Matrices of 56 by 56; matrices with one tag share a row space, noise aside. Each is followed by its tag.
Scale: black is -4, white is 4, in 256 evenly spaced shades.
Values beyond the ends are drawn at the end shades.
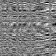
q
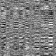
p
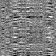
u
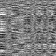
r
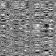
p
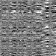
q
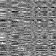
r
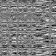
q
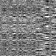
q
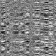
p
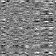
p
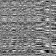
q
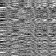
r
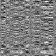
p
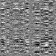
p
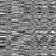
r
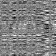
q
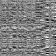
q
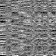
r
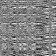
q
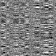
p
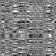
u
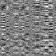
p
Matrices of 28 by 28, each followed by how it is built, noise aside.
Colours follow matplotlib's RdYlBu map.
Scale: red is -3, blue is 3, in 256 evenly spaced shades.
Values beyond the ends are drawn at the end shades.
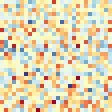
repeating columns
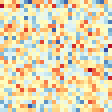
repeating columns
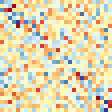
banded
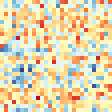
blocks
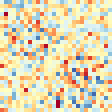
block diagonal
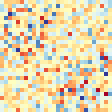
block diagonal
